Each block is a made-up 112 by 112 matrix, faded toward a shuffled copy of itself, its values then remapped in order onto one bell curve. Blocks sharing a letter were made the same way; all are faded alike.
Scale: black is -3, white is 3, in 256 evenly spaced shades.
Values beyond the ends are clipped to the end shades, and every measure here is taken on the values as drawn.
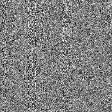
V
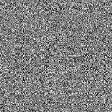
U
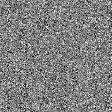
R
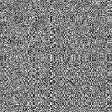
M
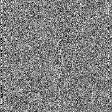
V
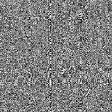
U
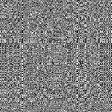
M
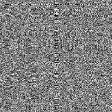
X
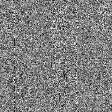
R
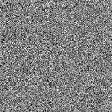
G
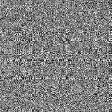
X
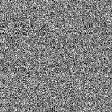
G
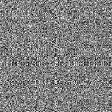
X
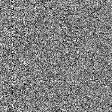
R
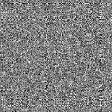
U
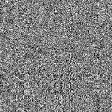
G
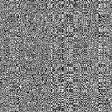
M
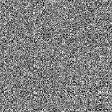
U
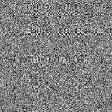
X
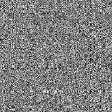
U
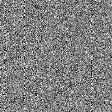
V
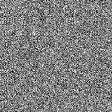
G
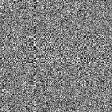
X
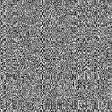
M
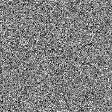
R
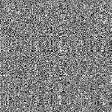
U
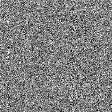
R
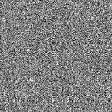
G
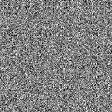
G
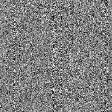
V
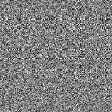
X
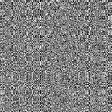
M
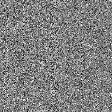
V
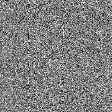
V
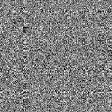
U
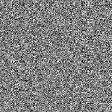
X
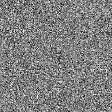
R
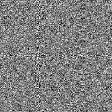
U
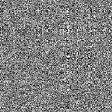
U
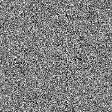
R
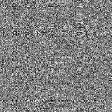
U
